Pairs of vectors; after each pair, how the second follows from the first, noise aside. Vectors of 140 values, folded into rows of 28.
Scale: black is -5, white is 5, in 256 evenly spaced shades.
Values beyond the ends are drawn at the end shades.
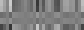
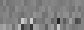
wrapped around, negated, partly zeroed.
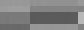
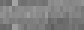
wrapped around, shrunk.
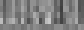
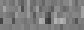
negated, partly zeroed.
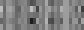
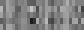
copied.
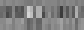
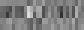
copied.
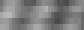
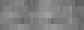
wrapped around, negated, shrunk.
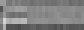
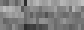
wrapped around, negated.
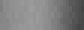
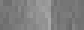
wrapped around, negated, shrunk.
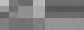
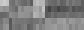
copied.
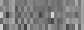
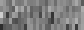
sign-scrambled.
